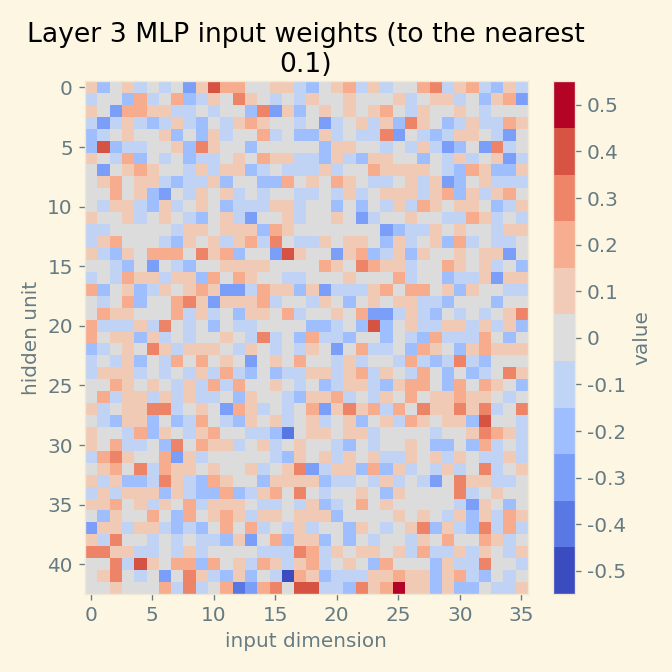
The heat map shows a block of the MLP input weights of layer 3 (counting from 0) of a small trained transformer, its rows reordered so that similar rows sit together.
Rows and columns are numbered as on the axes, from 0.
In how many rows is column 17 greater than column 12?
15
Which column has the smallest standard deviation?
3
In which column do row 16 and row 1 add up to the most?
12
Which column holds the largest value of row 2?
14
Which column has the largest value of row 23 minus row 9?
30
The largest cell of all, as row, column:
42, 25
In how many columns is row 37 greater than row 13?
10
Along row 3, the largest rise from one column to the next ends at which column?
26
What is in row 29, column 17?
0
